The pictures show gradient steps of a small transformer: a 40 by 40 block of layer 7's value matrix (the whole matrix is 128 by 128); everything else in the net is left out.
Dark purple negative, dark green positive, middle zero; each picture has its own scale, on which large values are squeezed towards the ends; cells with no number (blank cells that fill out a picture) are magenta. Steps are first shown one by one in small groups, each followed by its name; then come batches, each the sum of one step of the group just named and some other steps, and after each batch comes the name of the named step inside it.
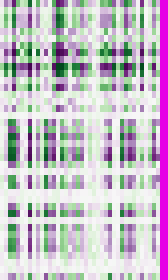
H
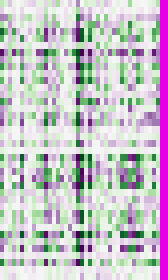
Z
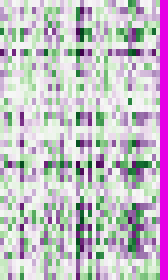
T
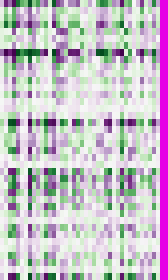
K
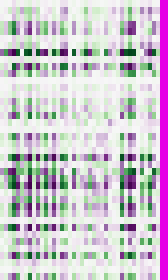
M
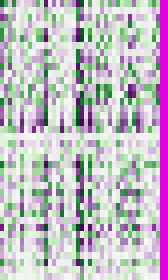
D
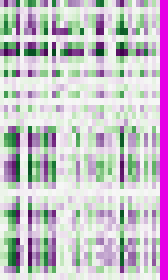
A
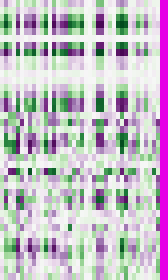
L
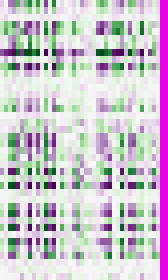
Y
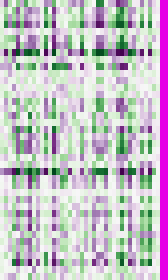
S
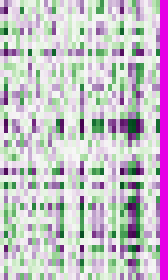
Y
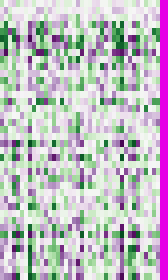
Z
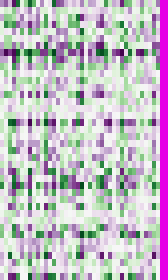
K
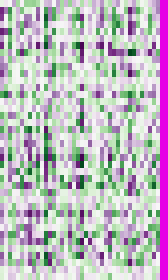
S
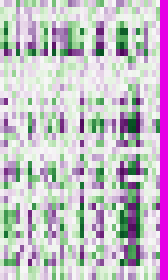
A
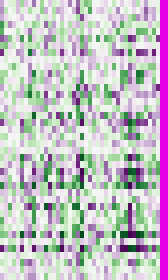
Z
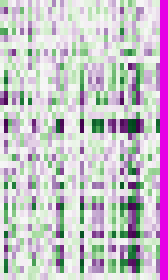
M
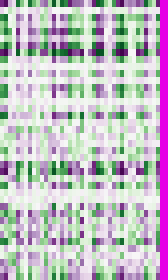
A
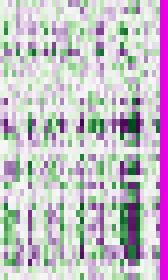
A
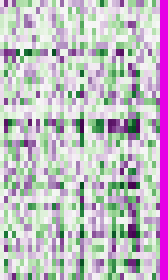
K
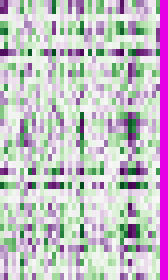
Y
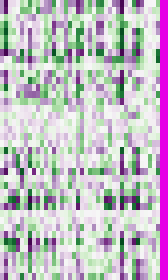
L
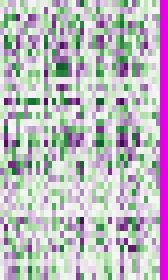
H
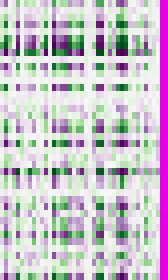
S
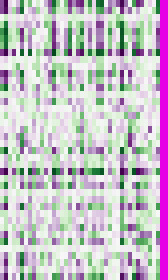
S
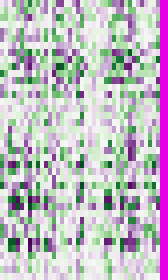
H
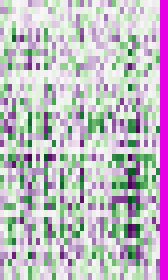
M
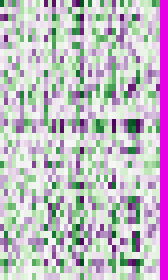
D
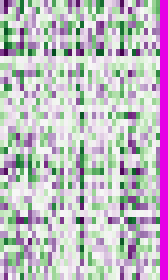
A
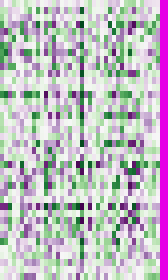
T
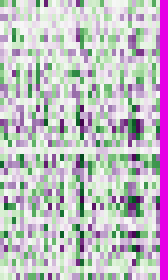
D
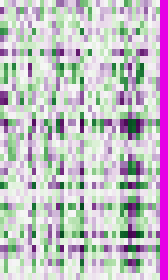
H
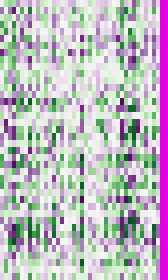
L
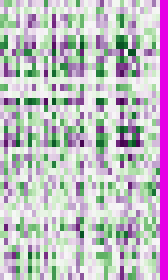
M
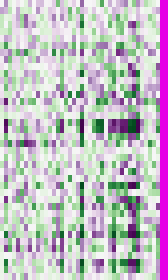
L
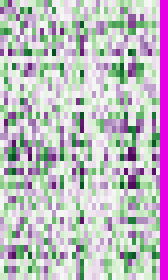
Y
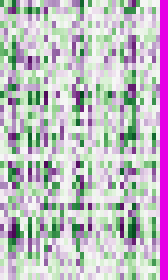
D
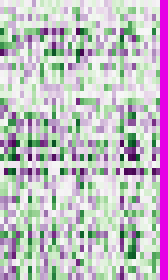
Z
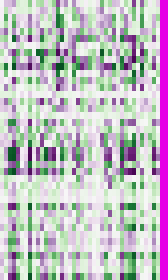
H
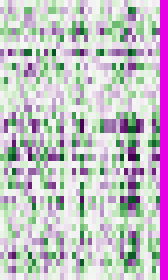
Y
